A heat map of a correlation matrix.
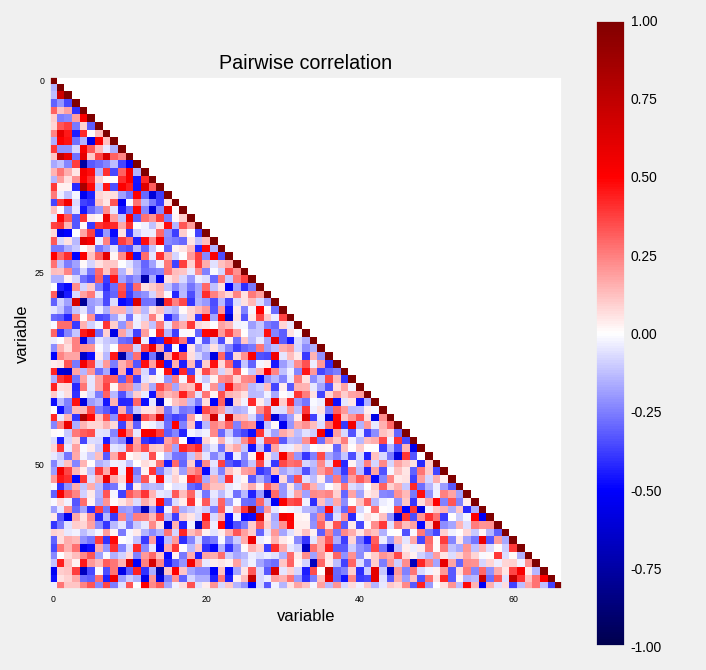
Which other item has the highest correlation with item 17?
15
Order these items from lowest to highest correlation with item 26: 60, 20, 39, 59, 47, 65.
20, 59, 39, 47, 60, 65
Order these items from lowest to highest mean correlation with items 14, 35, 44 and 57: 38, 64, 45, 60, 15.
64, 15, 60, 45, 38
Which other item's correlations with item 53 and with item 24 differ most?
19
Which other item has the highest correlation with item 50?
58
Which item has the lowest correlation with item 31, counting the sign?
23
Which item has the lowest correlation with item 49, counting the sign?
45
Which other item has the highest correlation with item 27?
57
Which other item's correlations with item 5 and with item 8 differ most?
33
